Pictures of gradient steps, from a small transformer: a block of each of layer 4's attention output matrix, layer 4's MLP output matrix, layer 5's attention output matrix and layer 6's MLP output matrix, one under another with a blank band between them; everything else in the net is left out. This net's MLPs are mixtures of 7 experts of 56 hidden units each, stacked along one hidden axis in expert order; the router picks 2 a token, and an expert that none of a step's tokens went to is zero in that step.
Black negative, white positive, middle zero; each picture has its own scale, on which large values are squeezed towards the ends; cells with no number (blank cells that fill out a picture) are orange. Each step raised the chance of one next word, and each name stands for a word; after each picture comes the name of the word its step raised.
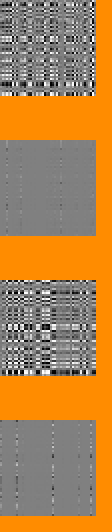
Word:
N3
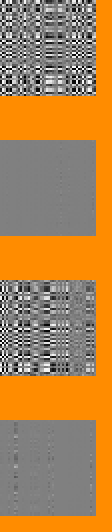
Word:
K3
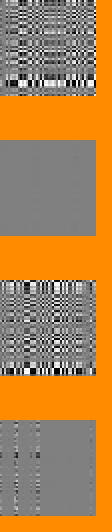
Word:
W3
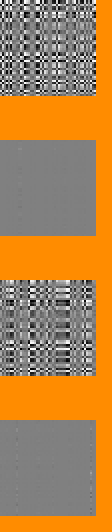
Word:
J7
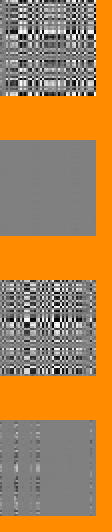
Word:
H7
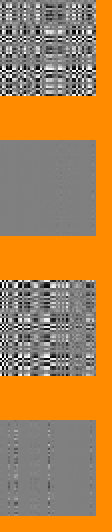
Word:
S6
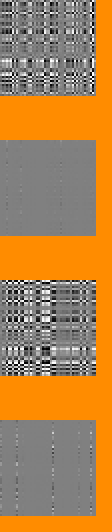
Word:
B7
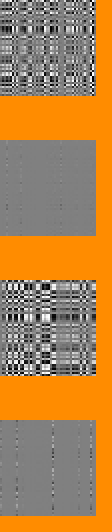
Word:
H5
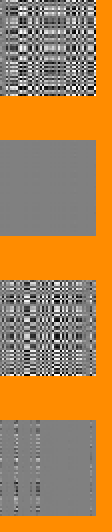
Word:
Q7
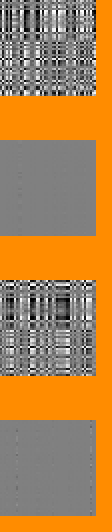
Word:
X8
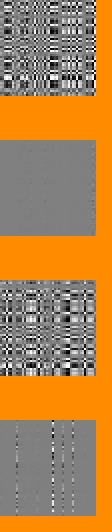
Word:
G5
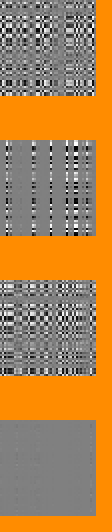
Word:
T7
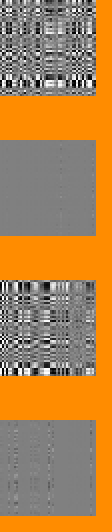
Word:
W3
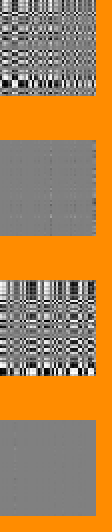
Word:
W3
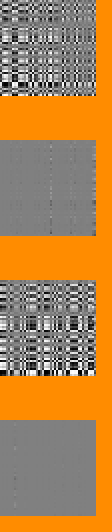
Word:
N3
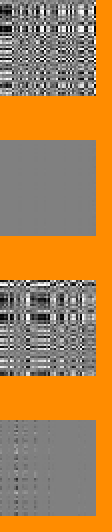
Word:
X8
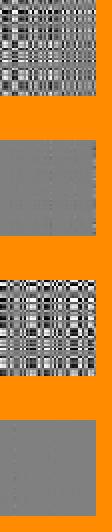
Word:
X8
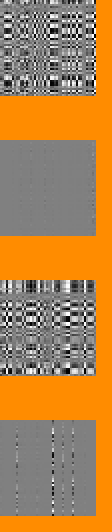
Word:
T7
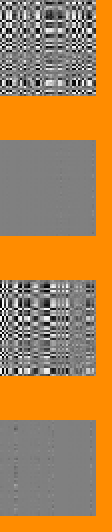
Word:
T7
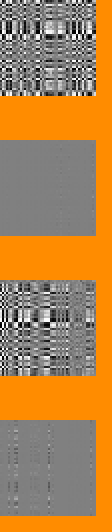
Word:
H7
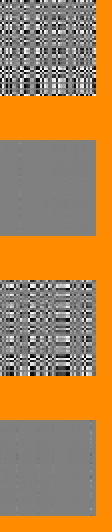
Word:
S6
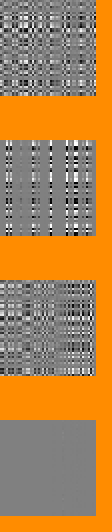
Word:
T7
